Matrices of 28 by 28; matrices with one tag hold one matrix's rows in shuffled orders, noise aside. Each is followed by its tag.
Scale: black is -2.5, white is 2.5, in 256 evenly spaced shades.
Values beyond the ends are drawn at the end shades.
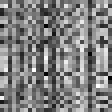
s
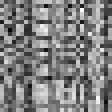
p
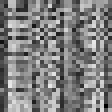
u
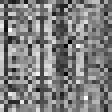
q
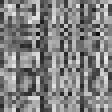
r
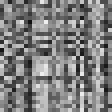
p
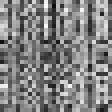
s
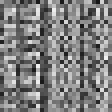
r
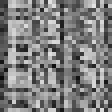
u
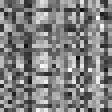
p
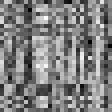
p
